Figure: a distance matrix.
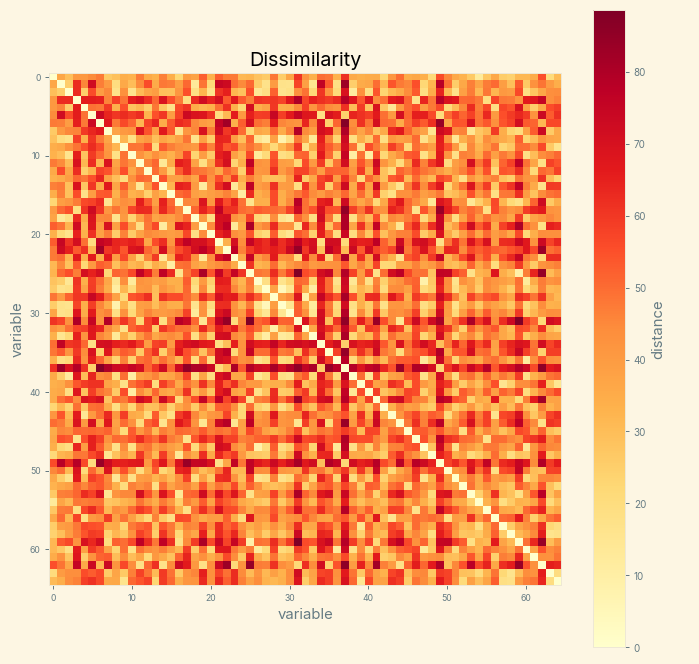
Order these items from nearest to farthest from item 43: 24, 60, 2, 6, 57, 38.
24, 2, 38, 60, 6, 57
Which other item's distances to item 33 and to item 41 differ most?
30
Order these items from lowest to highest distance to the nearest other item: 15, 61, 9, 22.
15, 9, 61, 22
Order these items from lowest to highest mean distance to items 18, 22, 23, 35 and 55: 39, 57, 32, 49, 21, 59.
57, 39, 32, 59, 21, 49
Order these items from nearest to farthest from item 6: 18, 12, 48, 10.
18, 10, 12, 48
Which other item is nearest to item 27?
29
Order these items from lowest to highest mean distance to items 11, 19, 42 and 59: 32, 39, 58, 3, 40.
40, 58, 39, 32, 3
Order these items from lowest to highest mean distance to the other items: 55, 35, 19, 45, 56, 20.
20, 56, 45, 55, 19, 35
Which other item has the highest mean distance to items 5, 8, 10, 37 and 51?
3
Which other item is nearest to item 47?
26
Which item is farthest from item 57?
37
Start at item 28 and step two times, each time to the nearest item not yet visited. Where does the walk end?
9
